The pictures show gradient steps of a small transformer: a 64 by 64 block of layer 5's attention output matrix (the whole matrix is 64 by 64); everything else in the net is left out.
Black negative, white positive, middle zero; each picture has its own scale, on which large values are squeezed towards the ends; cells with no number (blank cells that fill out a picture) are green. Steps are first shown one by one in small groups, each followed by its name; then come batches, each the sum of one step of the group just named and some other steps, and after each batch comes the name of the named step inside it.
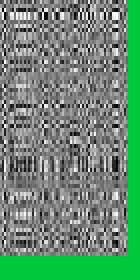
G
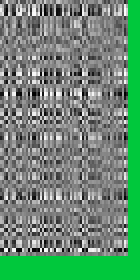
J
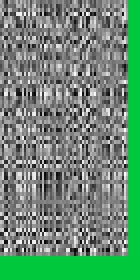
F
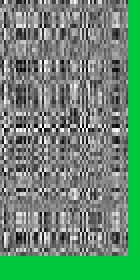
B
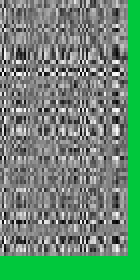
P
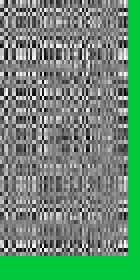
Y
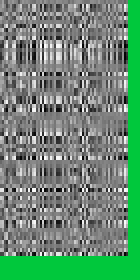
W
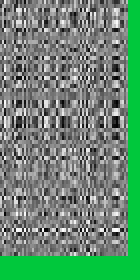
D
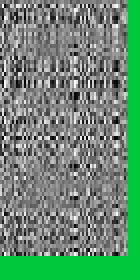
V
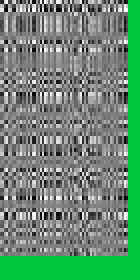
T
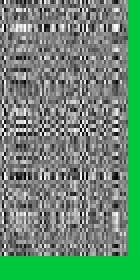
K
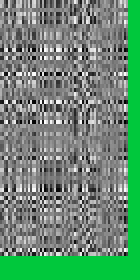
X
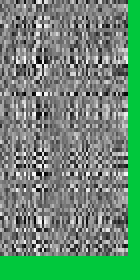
F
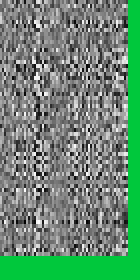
P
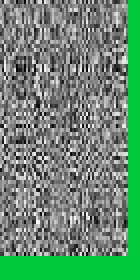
B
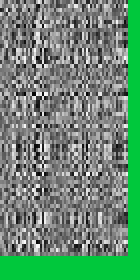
Y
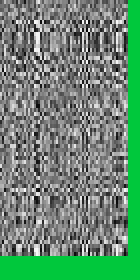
P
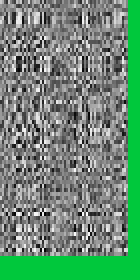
X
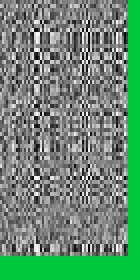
V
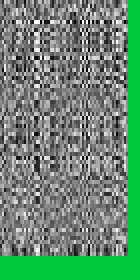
D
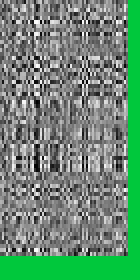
W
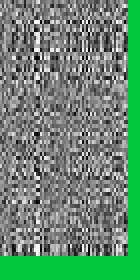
X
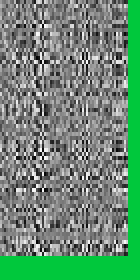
W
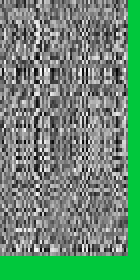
B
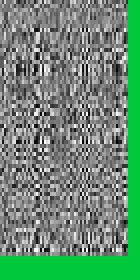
B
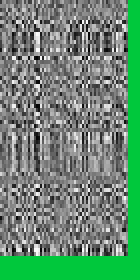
X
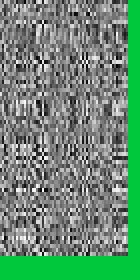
X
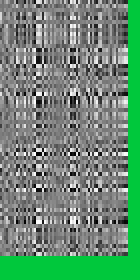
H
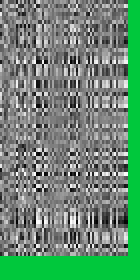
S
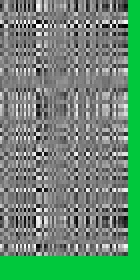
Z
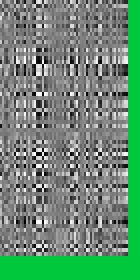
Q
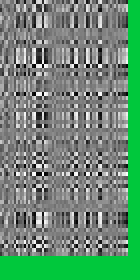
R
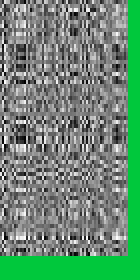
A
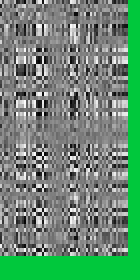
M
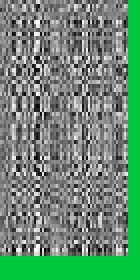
R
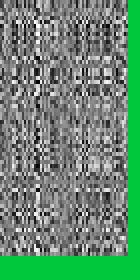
Z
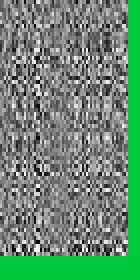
R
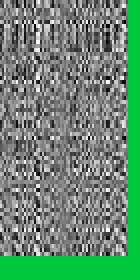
M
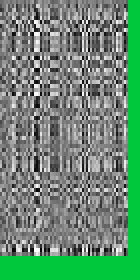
Z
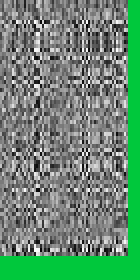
Z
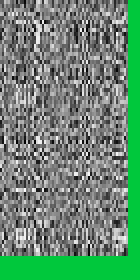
A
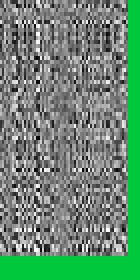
Z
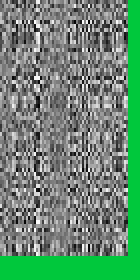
H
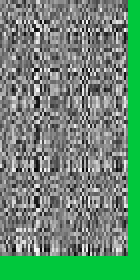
Z
